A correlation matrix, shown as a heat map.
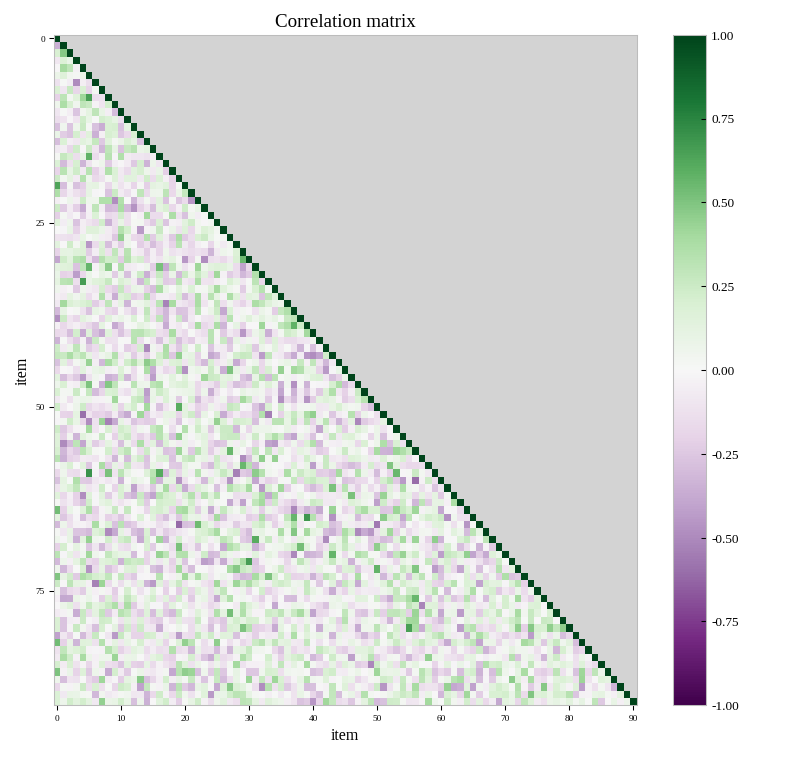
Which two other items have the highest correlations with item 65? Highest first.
39, 37
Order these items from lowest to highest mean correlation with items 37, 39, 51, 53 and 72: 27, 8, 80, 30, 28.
8, 30, 28, 27, 80
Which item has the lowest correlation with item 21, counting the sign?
22
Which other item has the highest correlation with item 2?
1
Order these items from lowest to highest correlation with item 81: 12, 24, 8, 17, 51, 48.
48, 12, 8, 51, 17, 24
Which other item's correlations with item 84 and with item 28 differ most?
72
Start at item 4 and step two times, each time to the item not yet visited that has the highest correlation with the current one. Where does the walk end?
73
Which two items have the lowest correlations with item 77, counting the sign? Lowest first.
57, 34
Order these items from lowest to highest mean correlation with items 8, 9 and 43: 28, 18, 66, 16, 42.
66, 28, 42, 18, 16
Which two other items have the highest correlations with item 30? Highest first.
71, 29
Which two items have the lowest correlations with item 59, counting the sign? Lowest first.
28, 72
